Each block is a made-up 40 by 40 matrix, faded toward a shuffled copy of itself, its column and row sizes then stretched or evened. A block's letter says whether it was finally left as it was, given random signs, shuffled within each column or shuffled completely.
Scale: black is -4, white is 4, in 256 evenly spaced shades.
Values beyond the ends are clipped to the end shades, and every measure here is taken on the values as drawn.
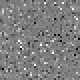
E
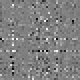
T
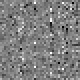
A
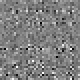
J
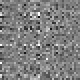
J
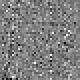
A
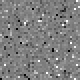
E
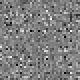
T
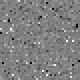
E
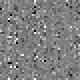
A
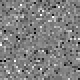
E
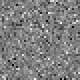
E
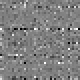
J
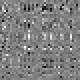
J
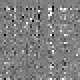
J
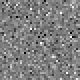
E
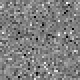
E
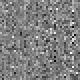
A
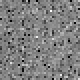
A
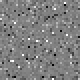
E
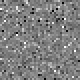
E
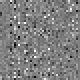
A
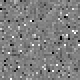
E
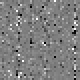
A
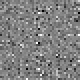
T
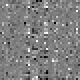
J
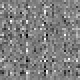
J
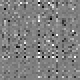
J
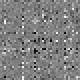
T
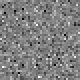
E
